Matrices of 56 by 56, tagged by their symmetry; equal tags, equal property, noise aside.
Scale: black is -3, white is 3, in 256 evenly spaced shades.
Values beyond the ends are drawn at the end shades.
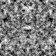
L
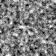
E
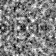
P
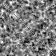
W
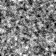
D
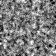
E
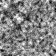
W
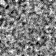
W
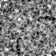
W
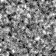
E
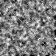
W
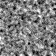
E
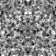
L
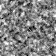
E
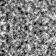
P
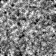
W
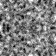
P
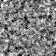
E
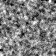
D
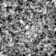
W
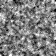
D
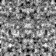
L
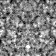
L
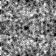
P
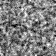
D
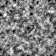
W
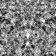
L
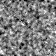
E
